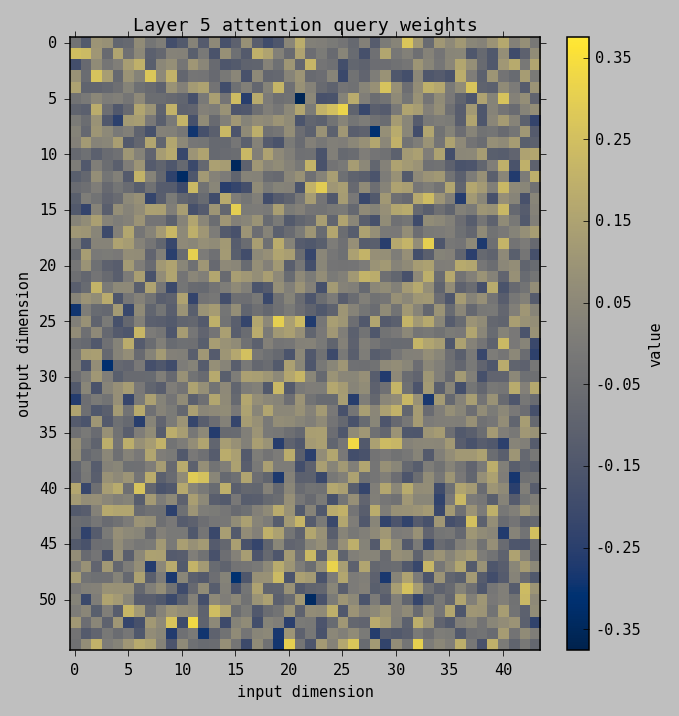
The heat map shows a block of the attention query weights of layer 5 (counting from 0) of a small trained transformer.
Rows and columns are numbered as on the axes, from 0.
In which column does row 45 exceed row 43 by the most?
29
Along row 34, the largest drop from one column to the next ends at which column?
11
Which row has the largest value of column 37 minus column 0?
32
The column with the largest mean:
30
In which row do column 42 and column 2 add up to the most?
3
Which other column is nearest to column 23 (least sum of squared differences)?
35
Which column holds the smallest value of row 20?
22
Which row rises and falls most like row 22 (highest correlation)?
42
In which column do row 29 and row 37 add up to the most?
20
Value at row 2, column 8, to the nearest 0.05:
0.05
